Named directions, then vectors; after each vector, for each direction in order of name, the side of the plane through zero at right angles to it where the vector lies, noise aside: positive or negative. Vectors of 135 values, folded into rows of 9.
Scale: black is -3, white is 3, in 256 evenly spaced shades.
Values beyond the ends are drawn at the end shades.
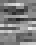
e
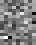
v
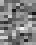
positive, positive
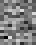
negative, negative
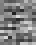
positive, positive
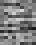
negative, negative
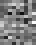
positive, negative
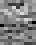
negative, positive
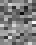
positive, negative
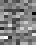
positive, positive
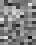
negative, positive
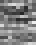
positive, negative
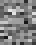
negative, negative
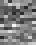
positive, negative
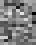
negative, positive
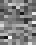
positive, negative
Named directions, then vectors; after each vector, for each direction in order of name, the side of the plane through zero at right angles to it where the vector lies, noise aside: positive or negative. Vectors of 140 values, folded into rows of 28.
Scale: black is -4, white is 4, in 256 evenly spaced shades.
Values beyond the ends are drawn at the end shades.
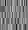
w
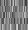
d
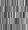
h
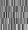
positive, positive, negative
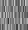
negative, negative, positive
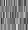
positive, negative, negative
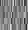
positive, negative, positive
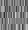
positive, positive, negative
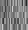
positive, positive, positive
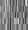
negative, negative, negative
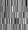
positive, positive, positive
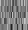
negative, positive, negative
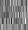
positive, positive, positive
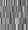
positive, negative, negative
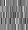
positive, negative, negative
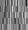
positive, positive, positive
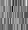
negative, negative, negative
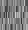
positive, positive, negative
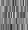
negative, positive, negative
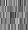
positive, negative, negative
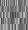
positive, negative, negative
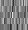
negative, positive, negative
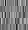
negative, positive, positive
